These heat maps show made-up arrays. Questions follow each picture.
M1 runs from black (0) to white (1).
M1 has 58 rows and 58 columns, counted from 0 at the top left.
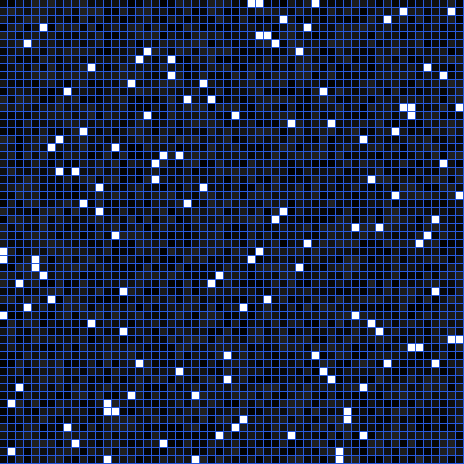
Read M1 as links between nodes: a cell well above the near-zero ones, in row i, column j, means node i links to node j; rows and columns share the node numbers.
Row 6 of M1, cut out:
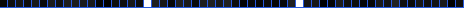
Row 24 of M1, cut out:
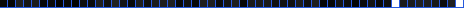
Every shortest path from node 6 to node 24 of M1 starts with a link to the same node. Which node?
node 18
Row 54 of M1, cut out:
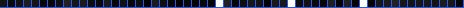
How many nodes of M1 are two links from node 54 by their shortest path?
4
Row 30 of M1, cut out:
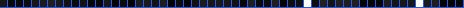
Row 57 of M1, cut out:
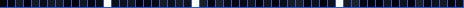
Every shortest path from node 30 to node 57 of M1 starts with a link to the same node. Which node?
node 52
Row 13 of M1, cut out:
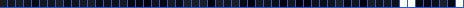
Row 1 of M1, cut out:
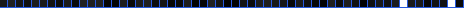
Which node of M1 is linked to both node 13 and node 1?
node 50
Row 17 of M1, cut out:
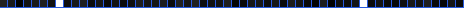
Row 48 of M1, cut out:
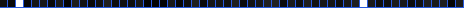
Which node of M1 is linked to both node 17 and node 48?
node 45
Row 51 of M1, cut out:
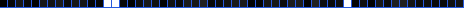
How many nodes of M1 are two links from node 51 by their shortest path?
5
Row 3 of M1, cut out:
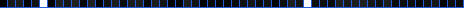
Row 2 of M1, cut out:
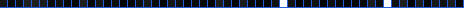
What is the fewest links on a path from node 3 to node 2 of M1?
7
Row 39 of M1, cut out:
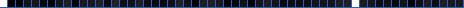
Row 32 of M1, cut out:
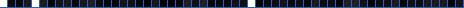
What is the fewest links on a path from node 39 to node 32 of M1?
2
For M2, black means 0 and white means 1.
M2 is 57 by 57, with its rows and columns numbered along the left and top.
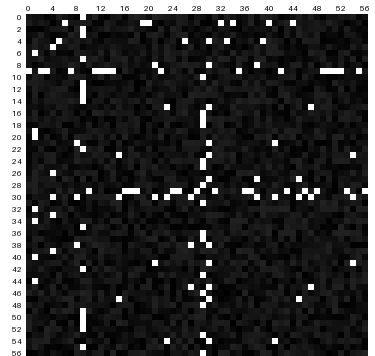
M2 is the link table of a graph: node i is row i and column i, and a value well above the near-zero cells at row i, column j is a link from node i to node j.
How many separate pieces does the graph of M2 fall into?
4
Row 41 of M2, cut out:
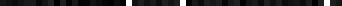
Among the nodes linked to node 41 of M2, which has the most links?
node 30
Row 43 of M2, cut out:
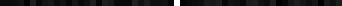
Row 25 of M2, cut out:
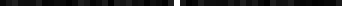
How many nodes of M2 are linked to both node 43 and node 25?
1
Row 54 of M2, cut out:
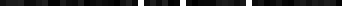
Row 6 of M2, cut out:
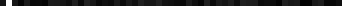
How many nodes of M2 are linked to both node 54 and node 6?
0
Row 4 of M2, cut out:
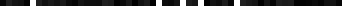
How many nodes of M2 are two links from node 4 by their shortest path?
10
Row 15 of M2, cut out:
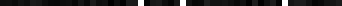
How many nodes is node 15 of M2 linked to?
3
